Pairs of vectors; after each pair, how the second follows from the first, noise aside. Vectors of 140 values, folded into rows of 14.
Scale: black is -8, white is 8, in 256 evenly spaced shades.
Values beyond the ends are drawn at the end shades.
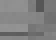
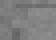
reversed, shrunk.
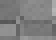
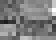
scaled up.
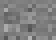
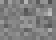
reversed.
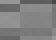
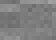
negated, shrunk.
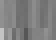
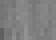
negated, shrunk.
